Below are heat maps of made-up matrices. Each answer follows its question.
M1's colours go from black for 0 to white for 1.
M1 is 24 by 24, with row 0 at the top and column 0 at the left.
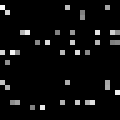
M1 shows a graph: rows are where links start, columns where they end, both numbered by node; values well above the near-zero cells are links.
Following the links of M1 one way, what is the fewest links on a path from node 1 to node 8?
2
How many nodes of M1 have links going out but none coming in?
2
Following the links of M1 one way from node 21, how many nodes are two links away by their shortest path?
9
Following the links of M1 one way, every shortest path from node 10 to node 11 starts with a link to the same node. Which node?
node 17
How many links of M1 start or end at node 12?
3
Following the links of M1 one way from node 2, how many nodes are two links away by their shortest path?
3
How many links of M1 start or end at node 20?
6
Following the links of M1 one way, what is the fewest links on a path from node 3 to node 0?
2
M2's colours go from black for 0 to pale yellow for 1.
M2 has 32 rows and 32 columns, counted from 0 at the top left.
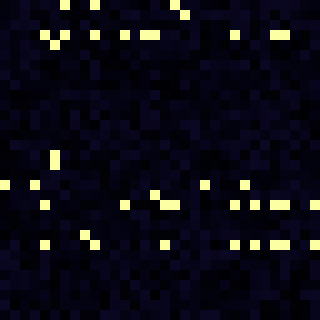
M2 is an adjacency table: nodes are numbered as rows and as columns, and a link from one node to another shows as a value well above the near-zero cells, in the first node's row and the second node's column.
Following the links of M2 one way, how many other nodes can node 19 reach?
2
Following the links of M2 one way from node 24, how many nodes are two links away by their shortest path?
2
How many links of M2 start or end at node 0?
4
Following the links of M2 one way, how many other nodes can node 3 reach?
11
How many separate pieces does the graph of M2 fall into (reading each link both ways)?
11
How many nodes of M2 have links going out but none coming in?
2
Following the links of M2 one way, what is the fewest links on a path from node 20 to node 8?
2
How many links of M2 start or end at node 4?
4
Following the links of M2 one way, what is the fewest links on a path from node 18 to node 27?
2
